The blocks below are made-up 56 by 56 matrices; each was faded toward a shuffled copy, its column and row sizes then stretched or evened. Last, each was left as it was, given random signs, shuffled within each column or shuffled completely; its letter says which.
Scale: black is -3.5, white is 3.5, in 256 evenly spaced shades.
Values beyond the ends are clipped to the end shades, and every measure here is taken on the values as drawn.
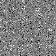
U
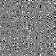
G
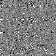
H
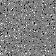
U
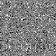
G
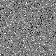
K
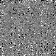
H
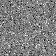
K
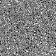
U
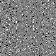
U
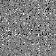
H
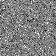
K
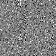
U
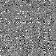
H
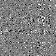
H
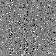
U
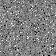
K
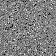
K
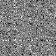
H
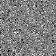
H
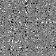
H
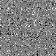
G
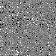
G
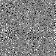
H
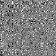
G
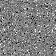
K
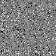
H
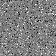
K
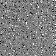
U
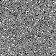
K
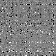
G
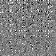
G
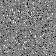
K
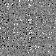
H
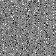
U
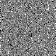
U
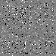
H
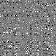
G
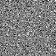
H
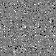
H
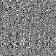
G
